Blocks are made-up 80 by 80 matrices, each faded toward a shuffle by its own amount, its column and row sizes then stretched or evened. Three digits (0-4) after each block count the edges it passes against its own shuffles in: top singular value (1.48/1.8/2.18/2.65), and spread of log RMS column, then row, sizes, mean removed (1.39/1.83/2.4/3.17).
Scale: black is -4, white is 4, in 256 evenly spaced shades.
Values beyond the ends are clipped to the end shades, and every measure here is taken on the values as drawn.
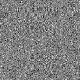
2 1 0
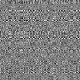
4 1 4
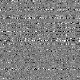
3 0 4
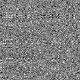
2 1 2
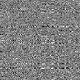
3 1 3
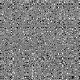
3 1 2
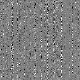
1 4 0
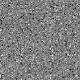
1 2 0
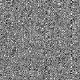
2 2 0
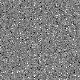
0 2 0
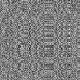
4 2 2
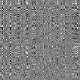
4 4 3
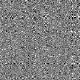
2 3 2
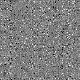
2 2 1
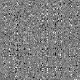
2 3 1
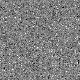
0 1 1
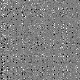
1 3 2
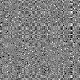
4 2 0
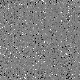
0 2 1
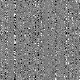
2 4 1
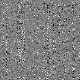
1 3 1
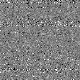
0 1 3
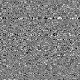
3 0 3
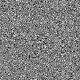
1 0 0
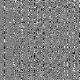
3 4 2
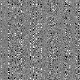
2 4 1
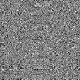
2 0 2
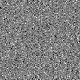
2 0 0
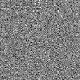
2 1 0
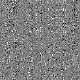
2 3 0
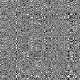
4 3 2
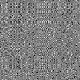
4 2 1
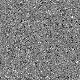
0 1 1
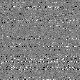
0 0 4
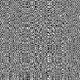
4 3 0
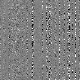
2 4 1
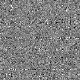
0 2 3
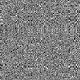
3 2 1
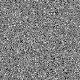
1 1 2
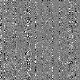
2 4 1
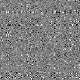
3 2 3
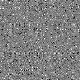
2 0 1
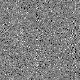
1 2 1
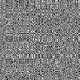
4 2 2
